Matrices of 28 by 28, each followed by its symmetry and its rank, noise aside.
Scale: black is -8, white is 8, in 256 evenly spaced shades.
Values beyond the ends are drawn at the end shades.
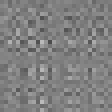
no symmetry, rank two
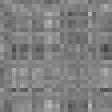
antisymmetric, rank two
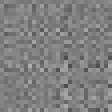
no symmetry, rank three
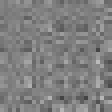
antisymmetric, rank two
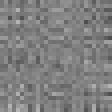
antisymmetric, rank two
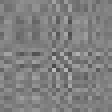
no symmetry, rank two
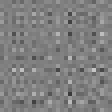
antisymmetric, rank two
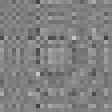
symmetric, rank two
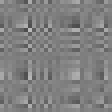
symmetric, rank one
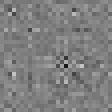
symmetric, rank three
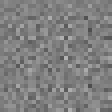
no symmetry, rank three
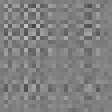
symmetric, rank one
